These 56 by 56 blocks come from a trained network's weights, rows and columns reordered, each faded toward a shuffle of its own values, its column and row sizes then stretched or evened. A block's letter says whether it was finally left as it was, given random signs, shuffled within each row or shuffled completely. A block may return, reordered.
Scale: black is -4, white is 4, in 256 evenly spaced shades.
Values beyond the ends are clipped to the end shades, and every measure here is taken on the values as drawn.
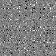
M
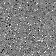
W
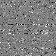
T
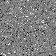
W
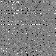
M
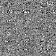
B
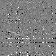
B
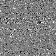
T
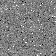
W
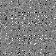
B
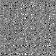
B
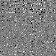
B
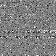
T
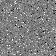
W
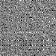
M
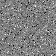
W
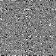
B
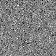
W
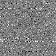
T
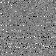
T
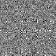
M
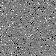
W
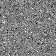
W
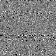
T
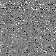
T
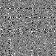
B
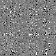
B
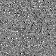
T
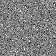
W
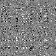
M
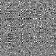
M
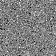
W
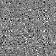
M
